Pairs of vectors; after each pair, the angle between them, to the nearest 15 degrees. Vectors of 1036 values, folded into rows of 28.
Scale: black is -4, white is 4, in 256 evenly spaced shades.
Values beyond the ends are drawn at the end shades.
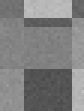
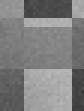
165 degrees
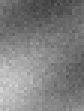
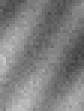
60 degrees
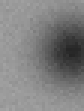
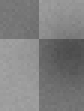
45 degrees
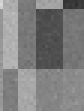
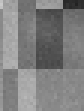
15 degrees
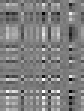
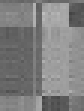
105 degrees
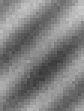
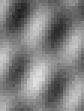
135 degrees
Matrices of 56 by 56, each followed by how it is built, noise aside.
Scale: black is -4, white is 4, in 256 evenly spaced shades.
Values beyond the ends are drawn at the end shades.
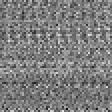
repeating columns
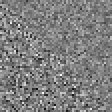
lower triangular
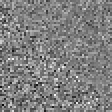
lower triangular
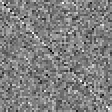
diagonal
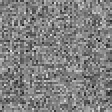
blocks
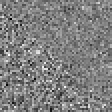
lower triangular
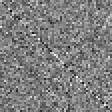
diagonal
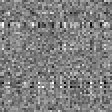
low rank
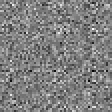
low rank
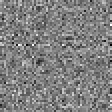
low rank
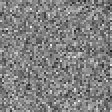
repeating rows
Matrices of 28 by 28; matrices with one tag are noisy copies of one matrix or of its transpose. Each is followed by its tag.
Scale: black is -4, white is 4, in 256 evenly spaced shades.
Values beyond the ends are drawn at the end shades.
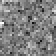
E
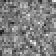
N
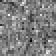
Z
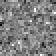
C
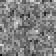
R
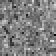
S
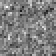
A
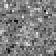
A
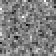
R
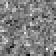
A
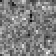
Z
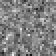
C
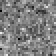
S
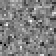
C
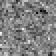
S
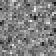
C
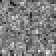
Z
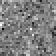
E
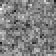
R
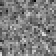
N
